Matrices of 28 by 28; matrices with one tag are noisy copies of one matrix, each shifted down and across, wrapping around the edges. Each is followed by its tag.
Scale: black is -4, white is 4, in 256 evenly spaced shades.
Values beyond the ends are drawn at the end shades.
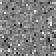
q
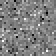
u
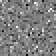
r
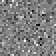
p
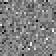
p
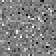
p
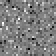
p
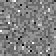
q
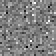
r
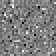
q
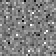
r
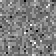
r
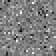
u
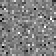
p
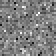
r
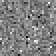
r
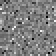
r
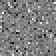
p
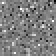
q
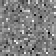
q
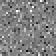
p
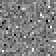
q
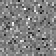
p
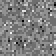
u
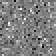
p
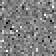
q
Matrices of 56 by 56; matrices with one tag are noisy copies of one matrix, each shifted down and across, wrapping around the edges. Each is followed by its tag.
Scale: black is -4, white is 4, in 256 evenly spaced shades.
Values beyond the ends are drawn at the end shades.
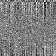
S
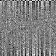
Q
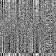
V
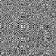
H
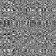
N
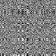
N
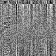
V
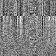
V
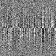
S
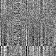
V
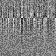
S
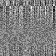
S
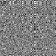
H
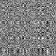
N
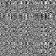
N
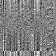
V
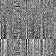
V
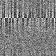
Q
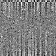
Q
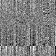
V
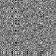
H
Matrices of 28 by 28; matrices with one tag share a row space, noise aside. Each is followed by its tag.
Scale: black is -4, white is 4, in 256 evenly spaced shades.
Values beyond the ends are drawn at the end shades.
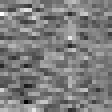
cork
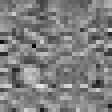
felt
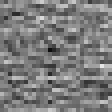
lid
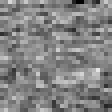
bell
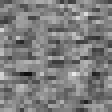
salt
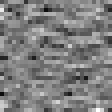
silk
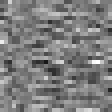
silk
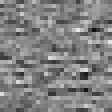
salt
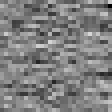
lid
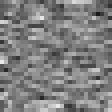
silk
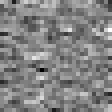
felt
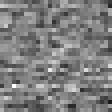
lid
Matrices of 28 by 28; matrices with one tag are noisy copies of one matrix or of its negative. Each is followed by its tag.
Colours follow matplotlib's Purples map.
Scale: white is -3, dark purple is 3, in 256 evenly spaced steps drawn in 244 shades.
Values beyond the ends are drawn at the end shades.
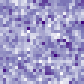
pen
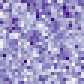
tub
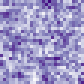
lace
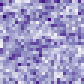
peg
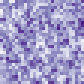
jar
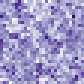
tub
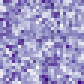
lace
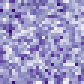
jar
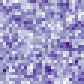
pen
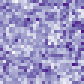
pen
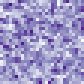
jar
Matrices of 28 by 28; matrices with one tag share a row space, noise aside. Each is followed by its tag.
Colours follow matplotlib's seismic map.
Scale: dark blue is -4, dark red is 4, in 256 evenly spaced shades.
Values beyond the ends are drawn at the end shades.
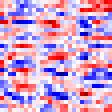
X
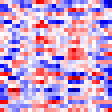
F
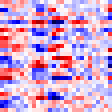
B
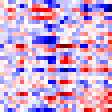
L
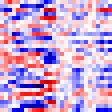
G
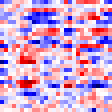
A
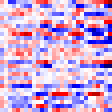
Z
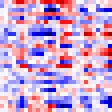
L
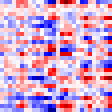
L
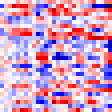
Z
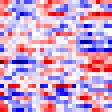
X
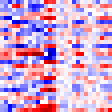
G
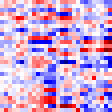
L
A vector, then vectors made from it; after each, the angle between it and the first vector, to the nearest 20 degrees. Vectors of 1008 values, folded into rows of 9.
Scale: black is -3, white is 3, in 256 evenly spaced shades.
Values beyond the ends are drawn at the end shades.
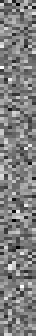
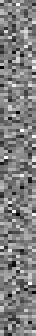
120 degrees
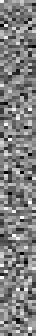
100 degrees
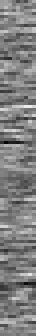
100 degrees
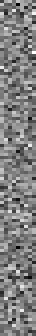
40 degrees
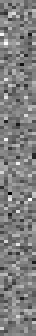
80 degrees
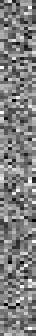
60 degrees
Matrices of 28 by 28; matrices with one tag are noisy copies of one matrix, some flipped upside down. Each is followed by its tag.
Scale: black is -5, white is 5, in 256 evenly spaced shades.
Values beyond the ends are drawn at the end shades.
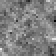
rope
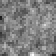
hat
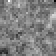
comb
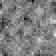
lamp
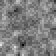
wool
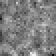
hat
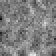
hat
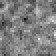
lamp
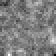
comb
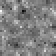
wool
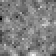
hat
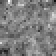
comb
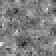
wool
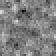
wool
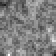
comb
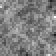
rope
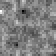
wool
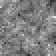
rope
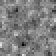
wool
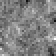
rope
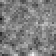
hat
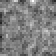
hat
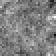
rope
